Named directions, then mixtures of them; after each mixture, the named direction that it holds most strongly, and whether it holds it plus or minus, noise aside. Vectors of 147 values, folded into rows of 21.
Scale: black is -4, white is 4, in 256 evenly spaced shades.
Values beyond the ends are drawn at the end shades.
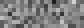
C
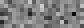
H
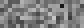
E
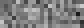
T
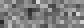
T, minus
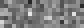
H, minus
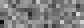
T, minus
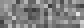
T, minus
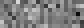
T, plus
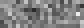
T, minus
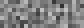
E, plus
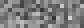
E, minus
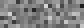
T, minus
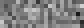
T, plus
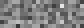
E, minus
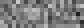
T, plus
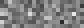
H, minus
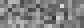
E, minus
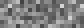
E, minus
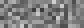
E, minus
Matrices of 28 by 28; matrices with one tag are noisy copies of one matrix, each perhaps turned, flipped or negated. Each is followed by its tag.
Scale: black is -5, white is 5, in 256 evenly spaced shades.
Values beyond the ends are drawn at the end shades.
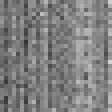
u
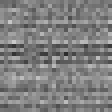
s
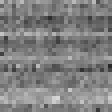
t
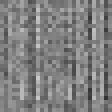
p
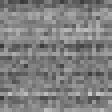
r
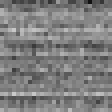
r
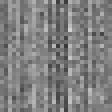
s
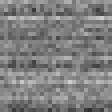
r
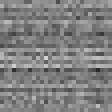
s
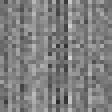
s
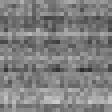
t
